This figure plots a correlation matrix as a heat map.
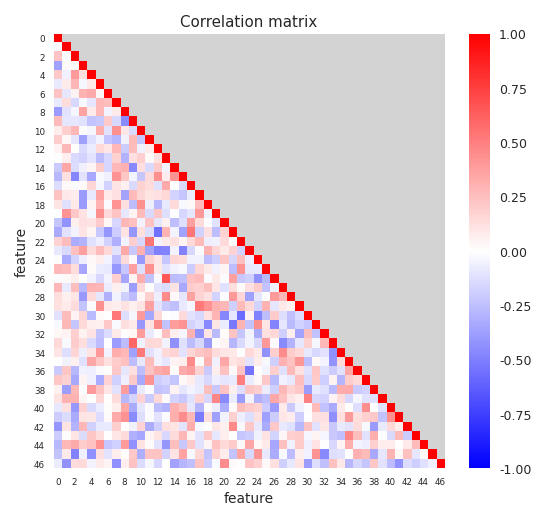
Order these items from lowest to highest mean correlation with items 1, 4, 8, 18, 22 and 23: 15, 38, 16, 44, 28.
15, 28, 16, 38, 44
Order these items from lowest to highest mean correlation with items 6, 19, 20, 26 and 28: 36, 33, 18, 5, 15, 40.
40, 15, 33, 18, 5, 36
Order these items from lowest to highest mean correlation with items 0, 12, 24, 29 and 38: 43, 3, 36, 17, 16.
3, 16, 36, 43, 17
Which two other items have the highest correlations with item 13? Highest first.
26, 28
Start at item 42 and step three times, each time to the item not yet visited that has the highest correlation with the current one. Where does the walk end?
35
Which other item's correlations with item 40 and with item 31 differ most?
12
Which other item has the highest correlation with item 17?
29
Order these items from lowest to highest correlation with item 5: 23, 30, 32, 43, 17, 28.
32, 28, 30, 43, 23, 17
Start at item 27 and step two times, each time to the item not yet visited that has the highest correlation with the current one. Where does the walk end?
10
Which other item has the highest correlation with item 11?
22
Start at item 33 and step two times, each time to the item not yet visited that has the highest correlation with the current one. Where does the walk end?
25
